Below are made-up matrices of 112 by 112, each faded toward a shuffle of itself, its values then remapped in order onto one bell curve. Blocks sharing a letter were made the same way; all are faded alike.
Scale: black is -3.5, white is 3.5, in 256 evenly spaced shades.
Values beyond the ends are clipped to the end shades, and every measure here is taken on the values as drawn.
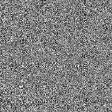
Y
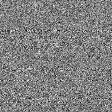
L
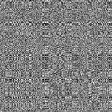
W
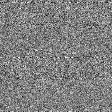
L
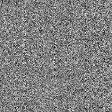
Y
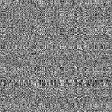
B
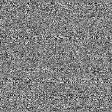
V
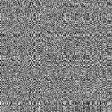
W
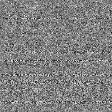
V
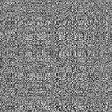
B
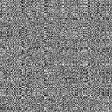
B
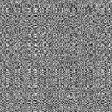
W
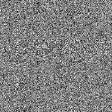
Y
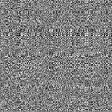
B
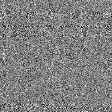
V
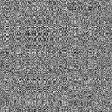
B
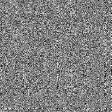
Y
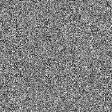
Y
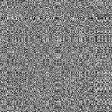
B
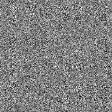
Y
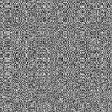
W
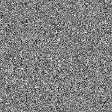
Y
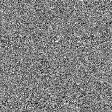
L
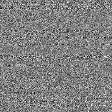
V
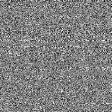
V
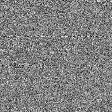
L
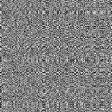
W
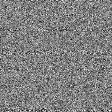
L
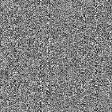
Y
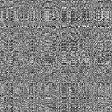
B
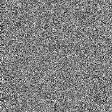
Y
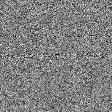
L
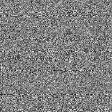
V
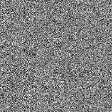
Y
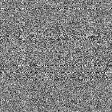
V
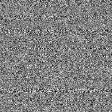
V
